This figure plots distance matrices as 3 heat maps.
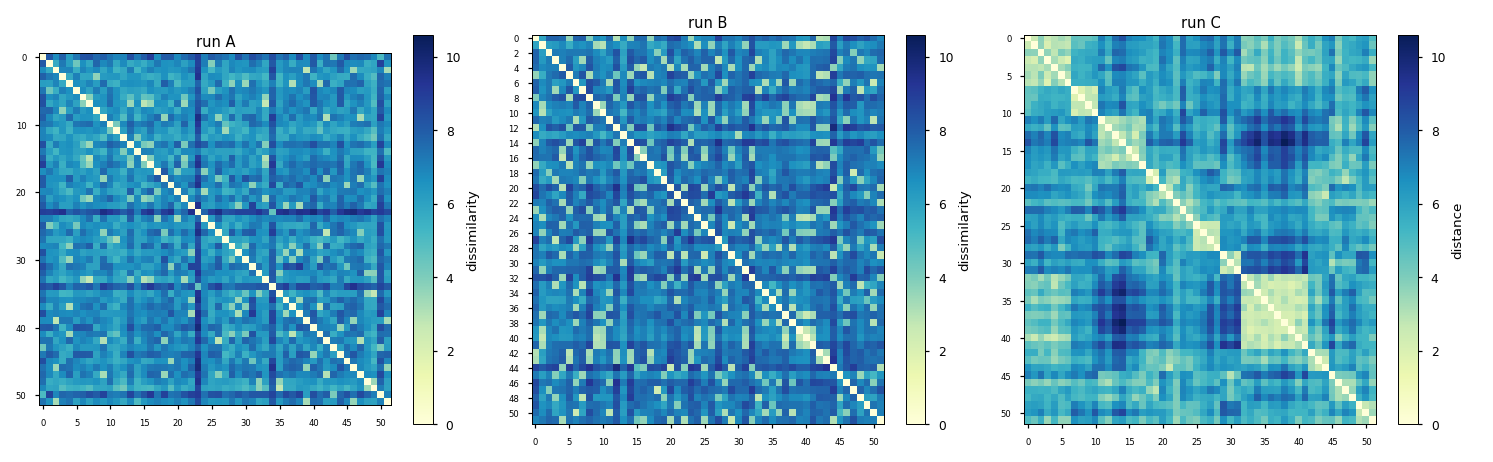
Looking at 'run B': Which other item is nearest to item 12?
0
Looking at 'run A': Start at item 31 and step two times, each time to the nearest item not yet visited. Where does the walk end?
45
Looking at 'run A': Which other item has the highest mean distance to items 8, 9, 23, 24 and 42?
50
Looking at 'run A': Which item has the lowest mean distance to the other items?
49
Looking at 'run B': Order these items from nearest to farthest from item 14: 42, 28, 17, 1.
42, 17, 1, 28
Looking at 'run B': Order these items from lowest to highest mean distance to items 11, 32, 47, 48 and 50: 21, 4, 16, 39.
4, 16, 21, 39
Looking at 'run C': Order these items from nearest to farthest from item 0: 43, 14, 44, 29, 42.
43, 42, 44, 29, 14
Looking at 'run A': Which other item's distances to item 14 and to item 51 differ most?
39
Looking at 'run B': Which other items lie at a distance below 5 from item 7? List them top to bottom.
3, 19, 27, 33, 45, 48
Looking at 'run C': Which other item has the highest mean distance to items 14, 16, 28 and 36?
29
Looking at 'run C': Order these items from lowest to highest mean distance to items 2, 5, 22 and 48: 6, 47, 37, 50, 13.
6, 47, 37, 50, 13
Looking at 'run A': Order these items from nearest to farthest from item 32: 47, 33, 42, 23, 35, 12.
35, 12, 33, 42, 47, 23
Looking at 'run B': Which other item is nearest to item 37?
40
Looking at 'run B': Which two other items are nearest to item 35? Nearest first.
21, 49
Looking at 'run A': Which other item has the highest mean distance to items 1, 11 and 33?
23
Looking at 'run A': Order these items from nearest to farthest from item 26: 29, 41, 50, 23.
29, 41, 50, 23
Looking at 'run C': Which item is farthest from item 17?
38
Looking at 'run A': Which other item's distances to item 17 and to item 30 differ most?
37
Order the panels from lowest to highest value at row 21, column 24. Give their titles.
run C, run A, run B
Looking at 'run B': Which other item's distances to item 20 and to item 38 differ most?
44
